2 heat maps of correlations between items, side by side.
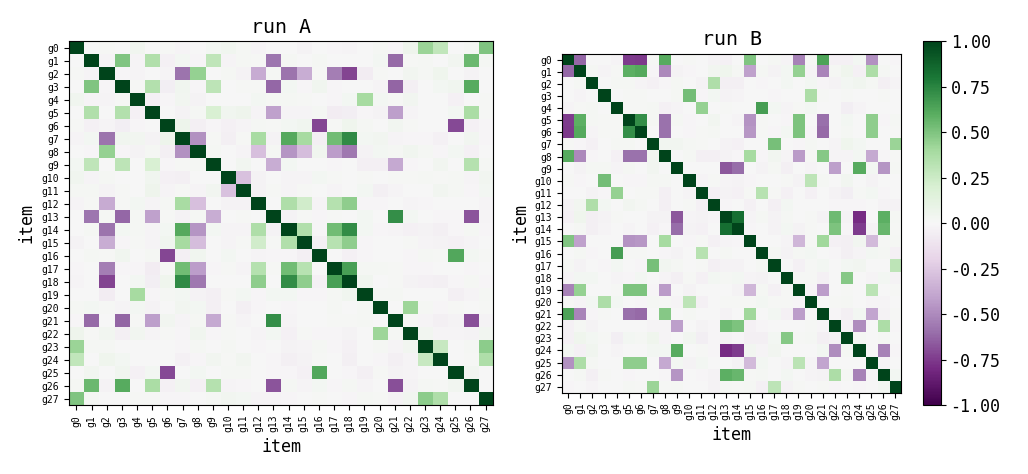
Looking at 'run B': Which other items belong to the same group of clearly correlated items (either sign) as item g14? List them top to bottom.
g9, g13, g22, g24, g26
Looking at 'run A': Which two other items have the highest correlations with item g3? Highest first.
g26, g1
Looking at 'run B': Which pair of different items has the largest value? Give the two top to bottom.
g13, g14
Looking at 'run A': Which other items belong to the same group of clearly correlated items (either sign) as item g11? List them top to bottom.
g10
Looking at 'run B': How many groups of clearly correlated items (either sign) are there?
7
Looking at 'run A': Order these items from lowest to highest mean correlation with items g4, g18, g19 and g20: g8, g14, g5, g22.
g8, g5, g22, g14
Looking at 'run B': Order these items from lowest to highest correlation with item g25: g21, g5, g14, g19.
g21, g14, g19, g5
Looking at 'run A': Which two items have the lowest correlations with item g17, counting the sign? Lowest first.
g2, g8
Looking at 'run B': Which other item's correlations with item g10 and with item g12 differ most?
g3
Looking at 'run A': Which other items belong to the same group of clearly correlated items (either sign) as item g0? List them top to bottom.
g23, g24, g27
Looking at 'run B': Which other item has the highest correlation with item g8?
g0
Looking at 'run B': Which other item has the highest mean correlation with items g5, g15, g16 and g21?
g4
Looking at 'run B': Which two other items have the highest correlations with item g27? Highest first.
g7, g17
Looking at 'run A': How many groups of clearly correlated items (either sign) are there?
7
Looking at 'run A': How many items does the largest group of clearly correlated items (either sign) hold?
8
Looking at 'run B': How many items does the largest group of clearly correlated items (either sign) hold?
9
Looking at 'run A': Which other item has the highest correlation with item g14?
g18
